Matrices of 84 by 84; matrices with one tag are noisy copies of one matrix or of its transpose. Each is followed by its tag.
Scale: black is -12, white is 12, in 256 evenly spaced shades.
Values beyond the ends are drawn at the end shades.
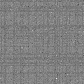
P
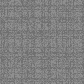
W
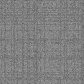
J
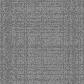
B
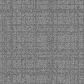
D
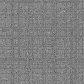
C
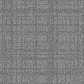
D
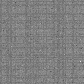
P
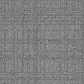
J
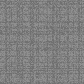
W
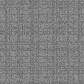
W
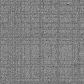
J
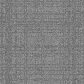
B
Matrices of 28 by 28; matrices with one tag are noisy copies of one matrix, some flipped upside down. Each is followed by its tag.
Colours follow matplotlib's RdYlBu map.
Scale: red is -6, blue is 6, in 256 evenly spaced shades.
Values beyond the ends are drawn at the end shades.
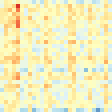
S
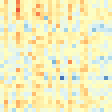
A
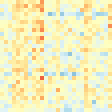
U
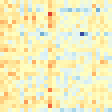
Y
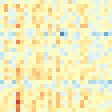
A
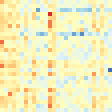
Y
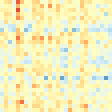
A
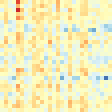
A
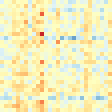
U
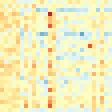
Y
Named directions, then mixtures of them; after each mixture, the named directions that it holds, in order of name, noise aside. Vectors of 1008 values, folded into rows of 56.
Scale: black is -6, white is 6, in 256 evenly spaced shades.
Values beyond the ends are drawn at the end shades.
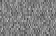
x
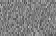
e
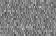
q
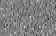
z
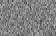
e.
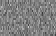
e, q, x.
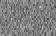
q, z.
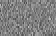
e.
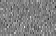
z.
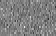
z.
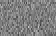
e.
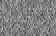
x.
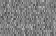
q.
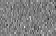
z.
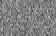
x.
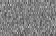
e, q, x.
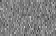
x, z.
